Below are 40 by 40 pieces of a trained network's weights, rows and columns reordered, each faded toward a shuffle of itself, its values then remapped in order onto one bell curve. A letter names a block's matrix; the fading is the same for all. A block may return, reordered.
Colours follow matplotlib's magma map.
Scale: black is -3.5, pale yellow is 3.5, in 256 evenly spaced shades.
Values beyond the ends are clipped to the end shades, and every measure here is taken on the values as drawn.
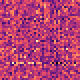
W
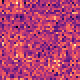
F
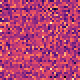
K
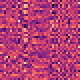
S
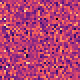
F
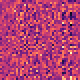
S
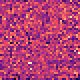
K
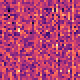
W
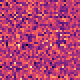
F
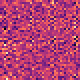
S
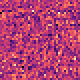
F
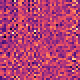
S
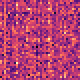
W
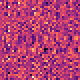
S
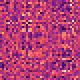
S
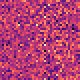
F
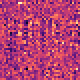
W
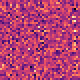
F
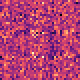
W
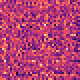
W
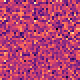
F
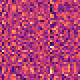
S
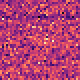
K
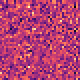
F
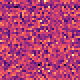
K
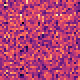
K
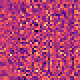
S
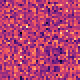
S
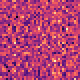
S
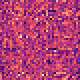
W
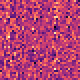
F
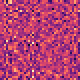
S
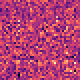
F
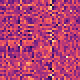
S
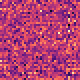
K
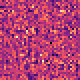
W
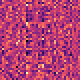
S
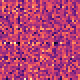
W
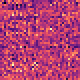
K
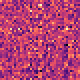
F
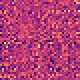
F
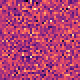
F
